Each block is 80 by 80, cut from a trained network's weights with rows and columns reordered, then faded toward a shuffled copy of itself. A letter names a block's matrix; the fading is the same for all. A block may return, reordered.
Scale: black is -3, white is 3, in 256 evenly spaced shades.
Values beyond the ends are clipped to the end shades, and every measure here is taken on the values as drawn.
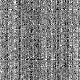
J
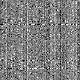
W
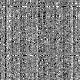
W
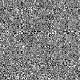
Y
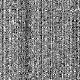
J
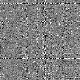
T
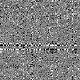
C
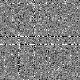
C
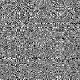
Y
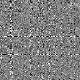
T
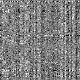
W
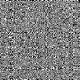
Y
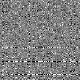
C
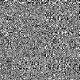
Y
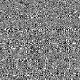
Y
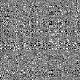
Y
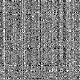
W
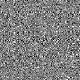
Y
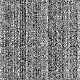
J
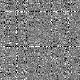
T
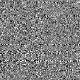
Y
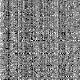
W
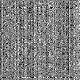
J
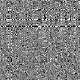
C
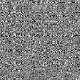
Y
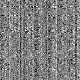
W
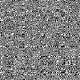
Y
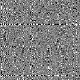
T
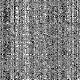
J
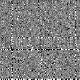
C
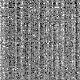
J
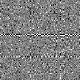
C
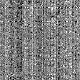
J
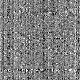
W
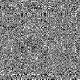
Y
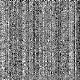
J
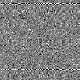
C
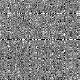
T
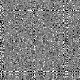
T
